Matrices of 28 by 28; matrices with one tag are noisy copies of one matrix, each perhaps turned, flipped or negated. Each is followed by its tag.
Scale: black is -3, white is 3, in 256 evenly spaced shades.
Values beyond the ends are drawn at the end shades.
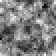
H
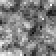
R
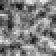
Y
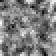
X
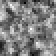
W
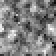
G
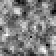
W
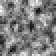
W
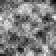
H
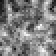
R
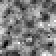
W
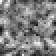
X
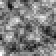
H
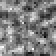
Y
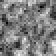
W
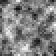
H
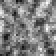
Y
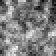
R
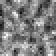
Y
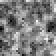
G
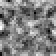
X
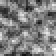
Y
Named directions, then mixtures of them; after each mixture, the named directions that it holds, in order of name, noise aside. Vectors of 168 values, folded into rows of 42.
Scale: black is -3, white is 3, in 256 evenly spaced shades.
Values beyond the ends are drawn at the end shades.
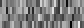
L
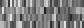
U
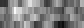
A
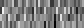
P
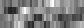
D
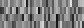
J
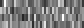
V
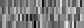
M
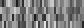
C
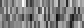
J, L.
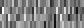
P.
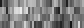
A, L.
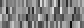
L.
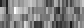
A, L.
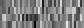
M.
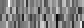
C, J.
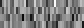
J, L, V.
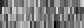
A, J, P.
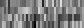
D, M, U.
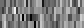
J, M.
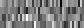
L, M.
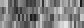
A, M.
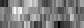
A.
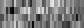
D, V.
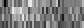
A, V.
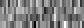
M, U.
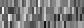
D, P.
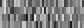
C, L, V.
